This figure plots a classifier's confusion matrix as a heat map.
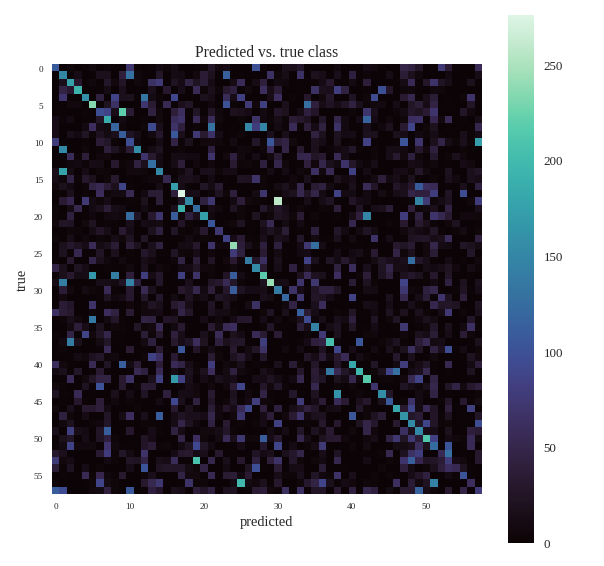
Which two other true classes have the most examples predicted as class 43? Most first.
4, 23
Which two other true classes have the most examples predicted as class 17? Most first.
19, 38
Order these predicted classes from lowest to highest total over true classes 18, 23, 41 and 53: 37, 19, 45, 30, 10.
10, 45, 37, 19, 30
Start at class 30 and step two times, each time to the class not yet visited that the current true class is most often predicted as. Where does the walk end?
35
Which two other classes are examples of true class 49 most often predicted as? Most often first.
7, 2
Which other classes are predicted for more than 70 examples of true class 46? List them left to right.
26, 48, 56
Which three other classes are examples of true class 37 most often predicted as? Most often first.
2, 41, 28
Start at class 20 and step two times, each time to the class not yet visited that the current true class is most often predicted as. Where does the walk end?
16
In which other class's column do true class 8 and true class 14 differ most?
1
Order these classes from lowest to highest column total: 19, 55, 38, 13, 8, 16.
55, 8, 13, 19, 38, 16
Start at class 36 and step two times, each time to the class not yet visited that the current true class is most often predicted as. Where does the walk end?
12
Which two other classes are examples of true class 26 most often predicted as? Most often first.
48, 34
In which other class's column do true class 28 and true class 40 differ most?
8
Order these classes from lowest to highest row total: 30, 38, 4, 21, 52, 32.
21, 32, 38, 52, 30, 4
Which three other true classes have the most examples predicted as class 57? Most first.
10, 48, 18
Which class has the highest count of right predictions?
17
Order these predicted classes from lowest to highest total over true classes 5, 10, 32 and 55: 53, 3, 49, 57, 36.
3, 53, 36, 49, 57
